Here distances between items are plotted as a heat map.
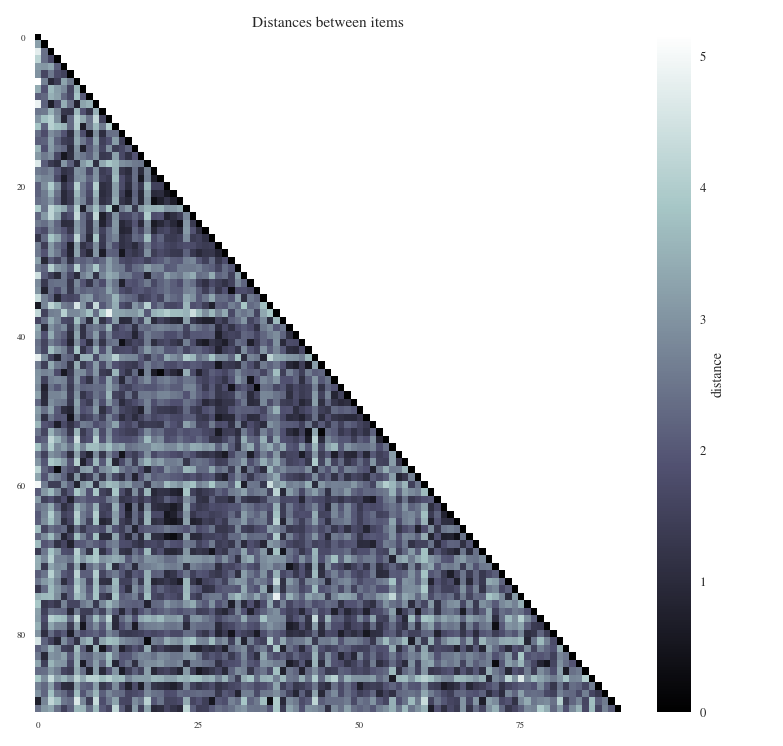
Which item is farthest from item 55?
75
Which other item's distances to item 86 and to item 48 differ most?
46
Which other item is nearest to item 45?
19
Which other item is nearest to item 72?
64
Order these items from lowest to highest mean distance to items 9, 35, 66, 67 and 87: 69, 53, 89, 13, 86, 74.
13, 53, 69, 74, 89, 86
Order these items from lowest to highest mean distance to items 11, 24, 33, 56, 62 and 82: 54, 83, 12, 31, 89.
89, 54, 83, 31, 12
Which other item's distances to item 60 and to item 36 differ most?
0
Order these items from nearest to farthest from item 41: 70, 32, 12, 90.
90, 32, 12, 70
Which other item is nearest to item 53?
44
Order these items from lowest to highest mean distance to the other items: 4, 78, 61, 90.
4, 61, 90, 78
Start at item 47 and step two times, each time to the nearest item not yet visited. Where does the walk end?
30
